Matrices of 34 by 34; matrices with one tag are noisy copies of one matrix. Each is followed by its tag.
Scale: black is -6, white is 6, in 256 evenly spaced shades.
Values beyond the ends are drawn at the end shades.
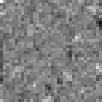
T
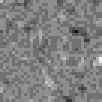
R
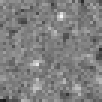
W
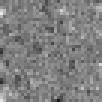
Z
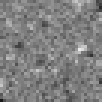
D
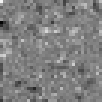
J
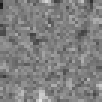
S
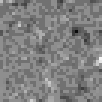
R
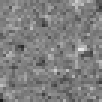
D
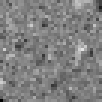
D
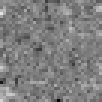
Z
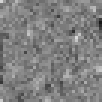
T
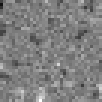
S
